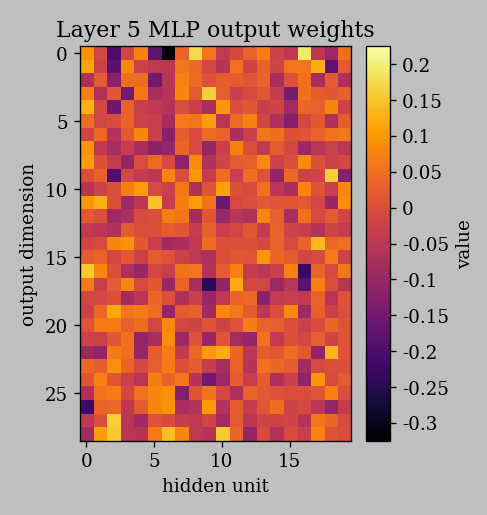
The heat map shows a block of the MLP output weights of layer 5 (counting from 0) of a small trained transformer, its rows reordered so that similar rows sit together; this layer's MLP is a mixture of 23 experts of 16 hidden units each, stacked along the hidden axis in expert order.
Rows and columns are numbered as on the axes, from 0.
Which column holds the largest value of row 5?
9
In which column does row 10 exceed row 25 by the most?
7
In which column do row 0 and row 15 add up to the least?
6
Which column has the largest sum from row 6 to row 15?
13
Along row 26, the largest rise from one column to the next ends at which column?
1
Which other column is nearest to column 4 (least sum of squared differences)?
12
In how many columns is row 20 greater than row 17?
14
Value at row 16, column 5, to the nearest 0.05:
0
